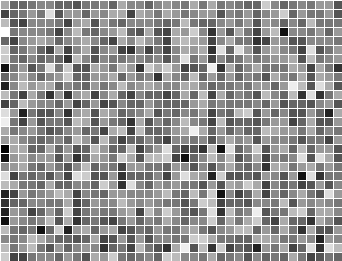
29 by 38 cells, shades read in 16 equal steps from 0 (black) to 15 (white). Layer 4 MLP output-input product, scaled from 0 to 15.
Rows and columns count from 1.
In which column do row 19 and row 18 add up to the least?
30
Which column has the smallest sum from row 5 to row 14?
24
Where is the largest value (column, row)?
1, 4
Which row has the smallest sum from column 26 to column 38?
20
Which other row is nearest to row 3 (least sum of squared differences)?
7
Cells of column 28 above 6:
19
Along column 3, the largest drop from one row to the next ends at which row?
13
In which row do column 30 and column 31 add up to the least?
25
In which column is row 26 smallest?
5
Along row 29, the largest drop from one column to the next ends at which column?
2
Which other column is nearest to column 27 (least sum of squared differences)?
28
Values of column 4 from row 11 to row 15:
10 9 7 9 9
